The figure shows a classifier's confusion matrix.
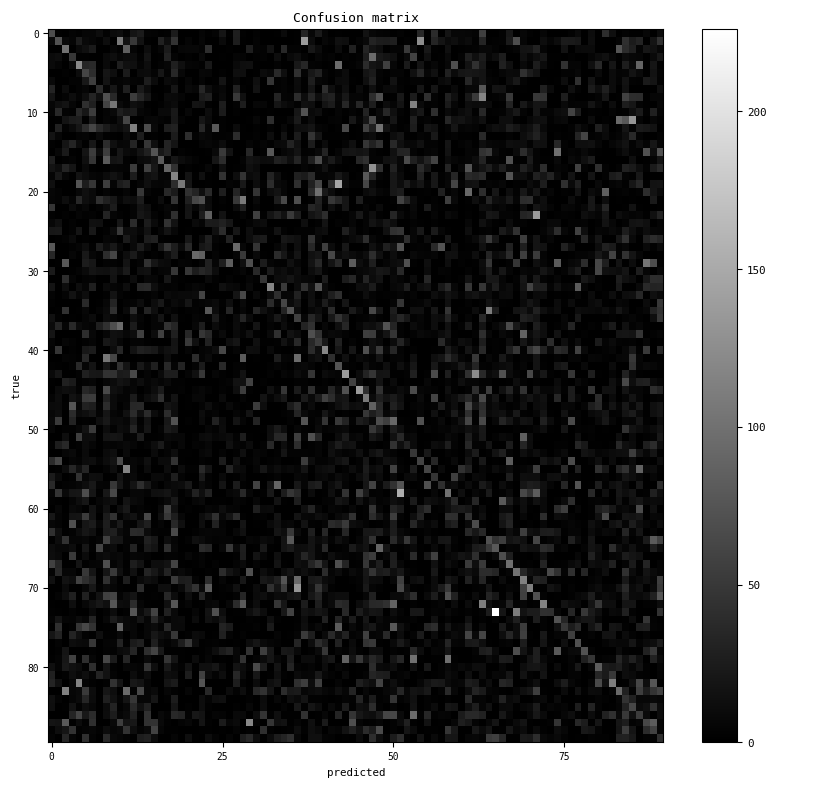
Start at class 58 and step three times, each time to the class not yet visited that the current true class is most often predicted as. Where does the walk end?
36
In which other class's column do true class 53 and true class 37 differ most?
10
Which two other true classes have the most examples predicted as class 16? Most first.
38, 46
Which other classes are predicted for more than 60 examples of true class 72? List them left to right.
9, 18, 28, 50, 63
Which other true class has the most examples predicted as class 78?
13
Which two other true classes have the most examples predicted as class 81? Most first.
20, 61
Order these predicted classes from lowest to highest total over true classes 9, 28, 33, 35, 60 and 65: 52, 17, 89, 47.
52, 89, 17, 47
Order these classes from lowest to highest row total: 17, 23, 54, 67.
54, 23, 67, 17
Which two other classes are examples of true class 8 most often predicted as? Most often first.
63, 48
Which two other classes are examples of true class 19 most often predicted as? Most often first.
42, 4
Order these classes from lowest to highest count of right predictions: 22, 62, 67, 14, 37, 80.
22, 37, 14, 62, 80, 67
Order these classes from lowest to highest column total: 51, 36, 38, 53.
53, 51, 38, 36
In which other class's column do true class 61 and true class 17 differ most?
47
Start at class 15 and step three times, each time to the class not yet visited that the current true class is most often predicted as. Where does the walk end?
29
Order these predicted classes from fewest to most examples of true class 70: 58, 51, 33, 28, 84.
28, 33, 84, 58, 51
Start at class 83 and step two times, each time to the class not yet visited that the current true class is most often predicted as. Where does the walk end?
11
